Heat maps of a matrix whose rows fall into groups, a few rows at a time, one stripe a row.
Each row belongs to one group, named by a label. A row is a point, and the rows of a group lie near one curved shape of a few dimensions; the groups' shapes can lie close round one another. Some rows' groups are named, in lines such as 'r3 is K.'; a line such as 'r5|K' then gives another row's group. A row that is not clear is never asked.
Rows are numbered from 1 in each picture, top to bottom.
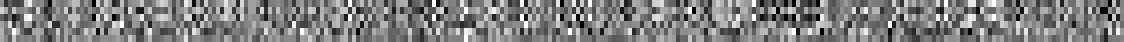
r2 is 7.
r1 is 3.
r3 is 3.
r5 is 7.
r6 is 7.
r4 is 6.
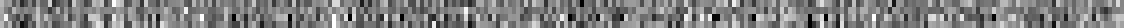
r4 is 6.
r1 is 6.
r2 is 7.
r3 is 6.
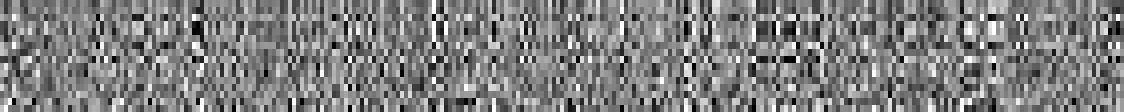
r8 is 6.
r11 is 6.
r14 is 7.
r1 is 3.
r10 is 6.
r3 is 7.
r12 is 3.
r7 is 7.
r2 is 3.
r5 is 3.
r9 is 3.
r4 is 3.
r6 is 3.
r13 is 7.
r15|6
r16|6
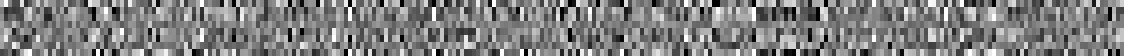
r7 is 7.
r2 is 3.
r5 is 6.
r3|3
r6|6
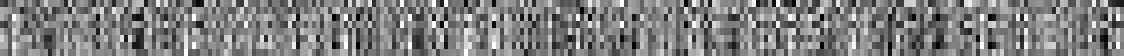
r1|3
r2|6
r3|7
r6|7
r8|7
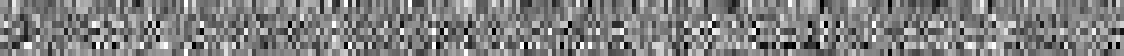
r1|7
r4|6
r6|6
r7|3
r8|7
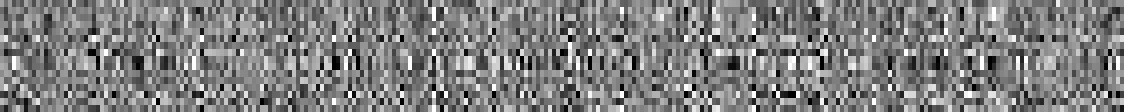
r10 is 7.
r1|6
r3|3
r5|3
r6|6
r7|7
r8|3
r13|6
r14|3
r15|6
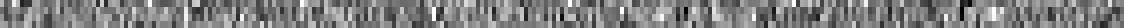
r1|7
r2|3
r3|3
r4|7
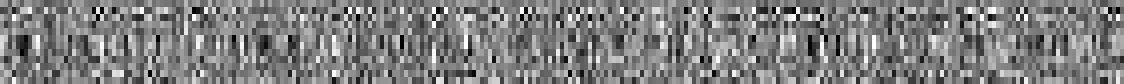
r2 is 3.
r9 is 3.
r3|7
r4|3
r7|6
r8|6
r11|6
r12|7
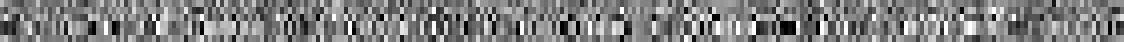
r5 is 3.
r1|6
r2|3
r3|6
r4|3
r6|6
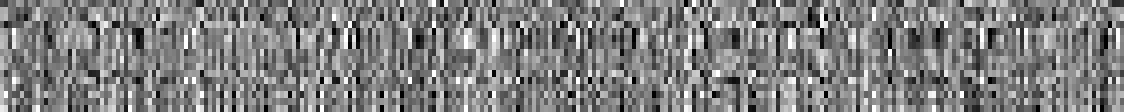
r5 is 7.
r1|3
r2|6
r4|3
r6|7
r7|7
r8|6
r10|6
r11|3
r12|7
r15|7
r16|6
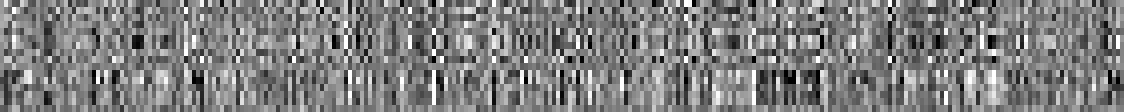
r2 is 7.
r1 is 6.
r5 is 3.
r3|6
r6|7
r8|3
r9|6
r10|7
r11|3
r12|3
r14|3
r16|7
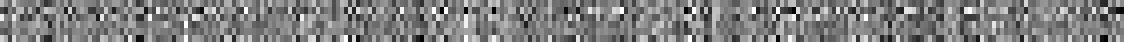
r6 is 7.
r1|7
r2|3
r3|7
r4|7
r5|7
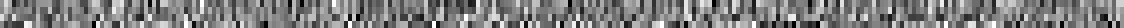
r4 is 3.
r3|7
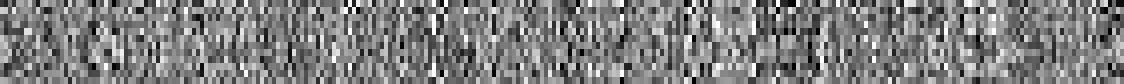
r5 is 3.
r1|3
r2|7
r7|6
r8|6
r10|3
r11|3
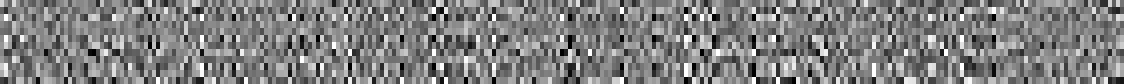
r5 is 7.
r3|6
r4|7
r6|6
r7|6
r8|3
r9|7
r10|6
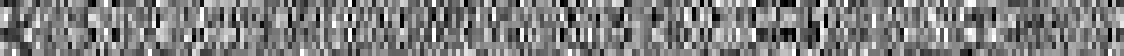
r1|3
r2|6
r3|6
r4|6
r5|3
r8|7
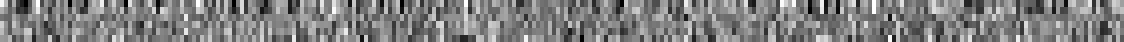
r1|6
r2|6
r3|7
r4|7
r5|7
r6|6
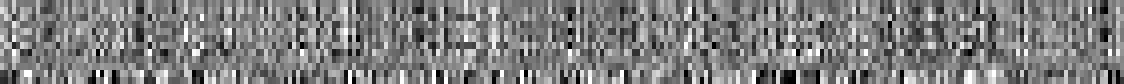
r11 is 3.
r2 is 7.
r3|6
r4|7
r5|7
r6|7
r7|6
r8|7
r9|7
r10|7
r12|3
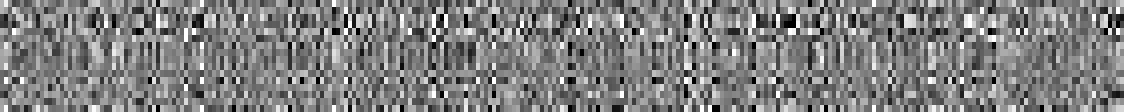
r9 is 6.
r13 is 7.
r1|6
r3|3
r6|3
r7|6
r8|6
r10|6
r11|7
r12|6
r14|3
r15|7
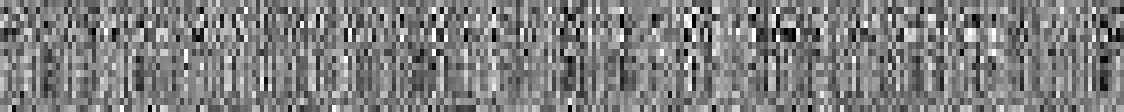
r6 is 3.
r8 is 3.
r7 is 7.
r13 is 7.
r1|7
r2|3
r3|6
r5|3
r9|7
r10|6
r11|7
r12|7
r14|6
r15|7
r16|6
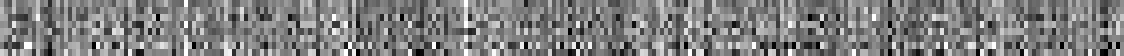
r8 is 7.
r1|7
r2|7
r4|7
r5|6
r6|7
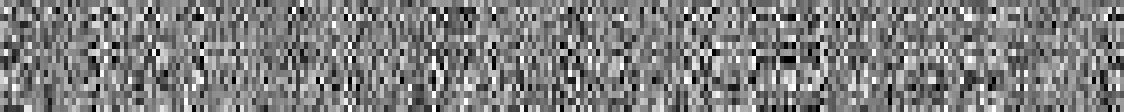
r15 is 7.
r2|6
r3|3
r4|6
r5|6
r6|7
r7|3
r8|6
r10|3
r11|7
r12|6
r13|7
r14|3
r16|3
